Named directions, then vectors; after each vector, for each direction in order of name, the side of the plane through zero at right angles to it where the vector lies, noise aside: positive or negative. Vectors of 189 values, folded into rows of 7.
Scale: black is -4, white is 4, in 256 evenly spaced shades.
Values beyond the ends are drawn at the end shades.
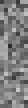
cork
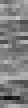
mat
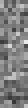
negative, positive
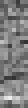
positive, negative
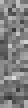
negative, positive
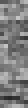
positive, positive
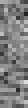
negative, negative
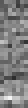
positive, negative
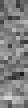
positive, negative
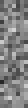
positive, negative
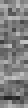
negative, positive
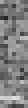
negative, negative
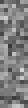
positive, positive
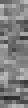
positive, positive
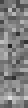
positive, negative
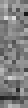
negative, positive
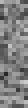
negative, negative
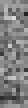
negative, positive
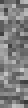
positive, positive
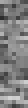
negative, negative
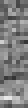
positive, negative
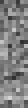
positive, negative
